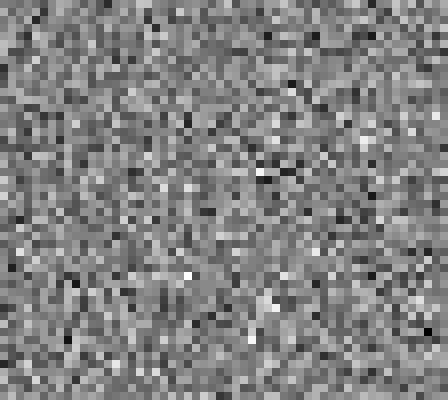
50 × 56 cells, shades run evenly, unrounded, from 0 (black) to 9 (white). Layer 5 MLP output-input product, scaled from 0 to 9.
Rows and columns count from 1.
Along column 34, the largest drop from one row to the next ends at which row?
23
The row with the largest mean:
50
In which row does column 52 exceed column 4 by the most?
17
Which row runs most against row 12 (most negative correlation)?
22
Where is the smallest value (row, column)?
42, 54
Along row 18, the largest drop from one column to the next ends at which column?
36
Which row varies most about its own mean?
35
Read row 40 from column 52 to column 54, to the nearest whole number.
7 3 7
